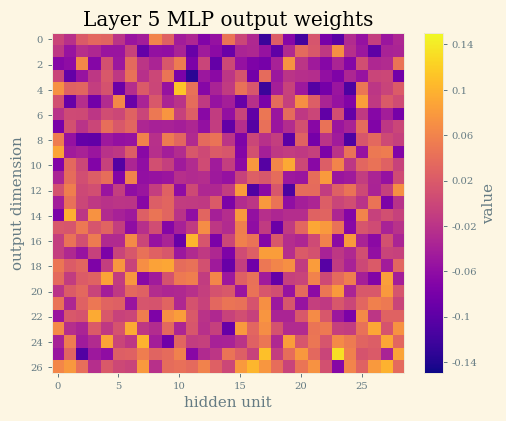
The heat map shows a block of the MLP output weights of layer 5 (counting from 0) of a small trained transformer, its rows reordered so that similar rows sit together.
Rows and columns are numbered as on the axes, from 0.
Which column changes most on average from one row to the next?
17
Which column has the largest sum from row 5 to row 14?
25
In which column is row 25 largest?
23
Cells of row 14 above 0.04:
5
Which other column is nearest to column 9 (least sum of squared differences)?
8
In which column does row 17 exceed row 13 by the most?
7
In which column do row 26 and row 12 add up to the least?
19
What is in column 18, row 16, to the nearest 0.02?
0.02
